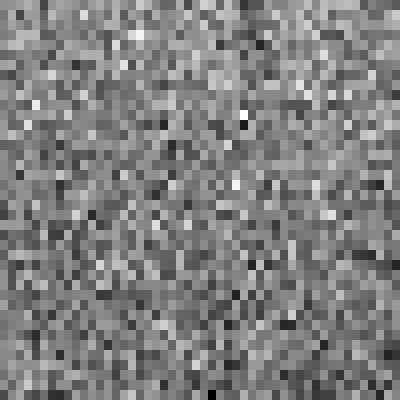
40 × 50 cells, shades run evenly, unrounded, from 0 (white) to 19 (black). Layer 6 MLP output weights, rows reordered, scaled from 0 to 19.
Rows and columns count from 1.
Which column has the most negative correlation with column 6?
44
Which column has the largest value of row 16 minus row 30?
31
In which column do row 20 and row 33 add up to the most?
36
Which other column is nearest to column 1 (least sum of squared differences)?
46
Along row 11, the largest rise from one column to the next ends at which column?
6
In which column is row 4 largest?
32
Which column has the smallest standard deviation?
1
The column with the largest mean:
8
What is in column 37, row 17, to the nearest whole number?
7
